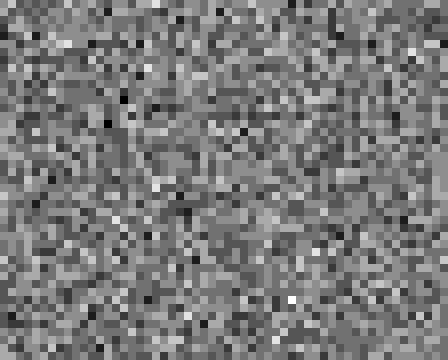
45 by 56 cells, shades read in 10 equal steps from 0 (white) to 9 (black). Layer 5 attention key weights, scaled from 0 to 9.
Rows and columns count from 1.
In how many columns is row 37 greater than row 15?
15
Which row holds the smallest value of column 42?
32
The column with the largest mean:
43
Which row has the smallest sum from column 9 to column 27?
1
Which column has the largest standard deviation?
16
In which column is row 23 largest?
7
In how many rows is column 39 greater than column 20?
23
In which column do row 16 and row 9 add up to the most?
14
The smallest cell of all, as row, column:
38, 37
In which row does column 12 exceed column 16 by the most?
39
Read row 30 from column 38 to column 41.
5 5 5 4
